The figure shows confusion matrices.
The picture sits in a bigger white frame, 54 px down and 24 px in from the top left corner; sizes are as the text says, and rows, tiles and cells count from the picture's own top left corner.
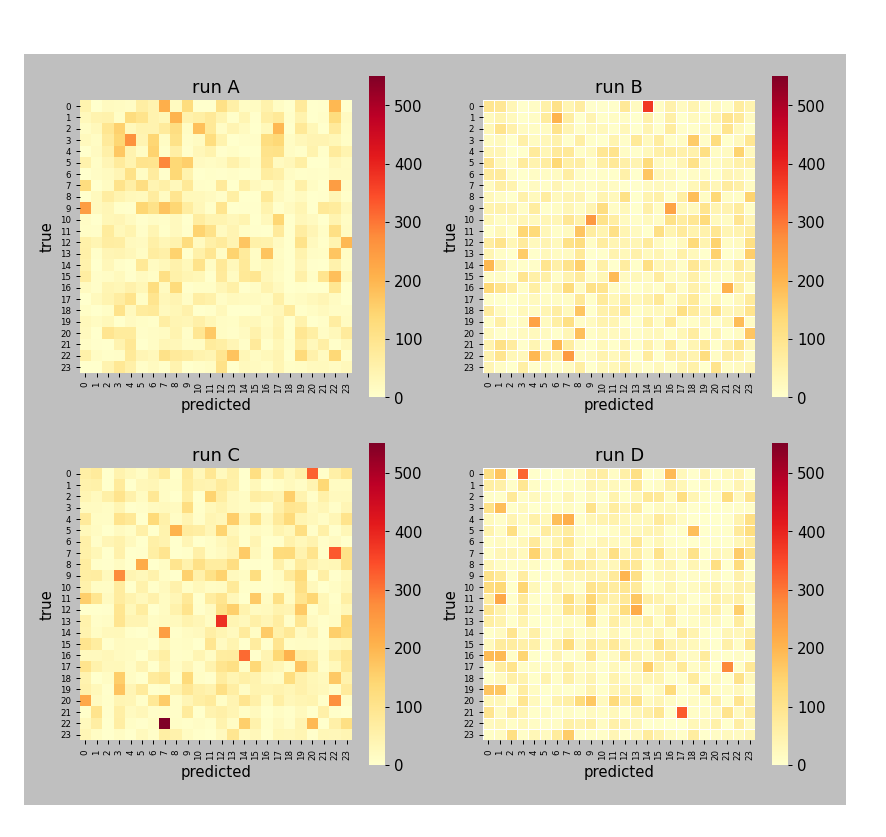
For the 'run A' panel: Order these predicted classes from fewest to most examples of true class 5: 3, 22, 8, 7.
22, 3, 8, 7
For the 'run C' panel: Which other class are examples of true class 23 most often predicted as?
13
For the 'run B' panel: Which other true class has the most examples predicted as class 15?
11
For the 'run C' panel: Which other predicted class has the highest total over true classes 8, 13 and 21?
12
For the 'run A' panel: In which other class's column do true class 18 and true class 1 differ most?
8
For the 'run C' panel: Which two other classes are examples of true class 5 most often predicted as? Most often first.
8, 12
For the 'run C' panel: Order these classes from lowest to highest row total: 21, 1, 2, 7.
21, 1, 2, 7
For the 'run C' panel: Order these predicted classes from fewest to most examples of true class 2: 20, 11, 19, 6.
20, 19, 6, 11
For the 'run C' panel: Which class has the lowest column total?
2
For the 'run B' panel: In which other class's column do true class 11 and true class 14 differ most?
0
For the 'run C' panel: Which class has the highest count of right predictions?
9
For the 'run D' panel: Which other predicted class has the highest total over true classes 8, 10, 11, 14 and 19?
1
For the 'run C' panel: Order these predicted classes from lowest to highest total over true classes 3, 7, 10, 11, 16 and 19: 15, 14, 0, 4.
4, 15, 0, 14
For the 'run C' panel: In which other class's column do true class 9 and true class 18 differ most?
22
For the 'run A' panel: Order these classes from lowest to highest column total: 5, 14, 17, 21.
21, 14, 5, 17
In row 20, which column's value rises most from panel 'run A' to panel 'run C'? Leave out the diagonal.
22
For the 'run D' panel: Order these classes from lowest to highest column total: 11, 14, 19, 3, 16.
19, 14, 16, 11, 3
